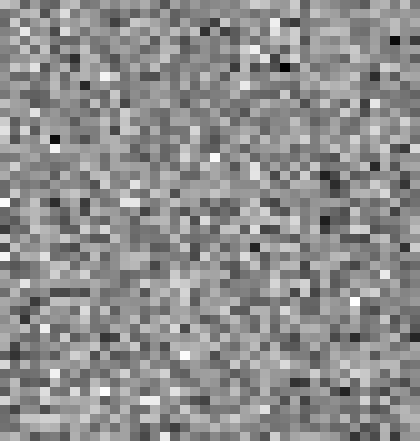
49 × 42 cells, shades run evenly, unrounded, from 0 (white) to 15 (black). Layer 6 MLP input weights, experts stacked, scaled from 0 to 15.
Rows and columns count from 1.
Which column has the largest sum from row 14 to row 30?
33
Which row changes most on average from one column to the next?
26
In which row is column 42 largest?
38
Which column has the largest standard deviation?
6
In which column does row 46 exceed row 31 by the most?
39
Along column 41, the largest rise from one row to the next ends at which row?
17
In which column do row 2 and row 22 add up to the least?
7
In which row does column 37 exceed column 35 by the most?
13
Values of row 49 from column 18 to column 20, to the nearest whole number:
9 6 8
